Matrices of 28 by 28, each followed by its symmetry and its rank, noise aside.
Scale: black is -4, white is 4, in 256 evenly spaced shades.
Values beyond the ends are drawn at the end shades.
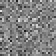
no symmetry, rank six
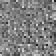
antisymmetric, rank eight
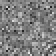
symmetric, rank eight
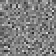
no symmetry, rank eight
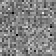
symmetric, rank seven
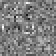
symmetric, rank eight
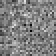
no symmetry, rank six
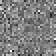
no symmetry, rank seven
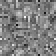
antisymmetric, rank eight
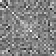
symmetric, rank seven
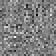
antisymmetric, rank eight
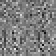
no symmetry, rank six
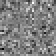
no symmetry, rank six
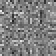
antisymmetric, rank six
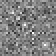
symmetric, rank six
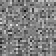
antisymmetric, rank six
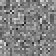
symmetric, rank six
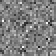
symmetric, rank six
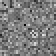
symmetric, rank seven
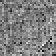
symmetric, rank seven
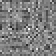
symmetric, rank six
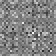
symmetric, rank six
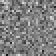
no symmetry, rank seven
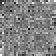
symmetric, rank six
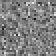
antisymmetric, rank eight
